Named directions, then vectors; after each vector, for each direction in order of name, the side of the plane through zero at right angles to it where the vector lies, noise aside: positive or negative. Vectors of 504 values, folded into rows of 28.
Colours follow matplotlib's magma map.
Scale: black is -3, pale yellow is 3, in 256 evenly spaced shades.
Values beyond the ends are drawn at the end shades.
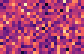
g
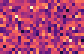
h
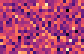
negative, positive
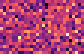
positive, negative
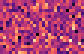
negative, positive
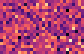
negative, positive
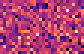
positive, negative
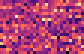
negative, positive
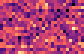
negative, positive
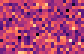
negative, positive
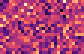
positive, positive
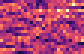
positive, negative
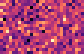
negative, negative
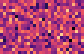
positive, negative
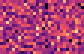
positive, negative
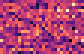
positive, negative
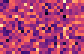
positive, positive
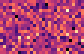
positive, negative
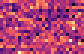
negative, positive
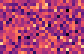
negative, positive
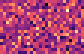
positive, negative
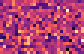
positive, negative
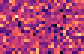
positive, positive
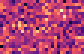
negative, negative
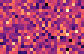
positive, negative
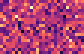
positive, positive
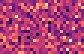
negative, positive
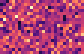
positive, positive
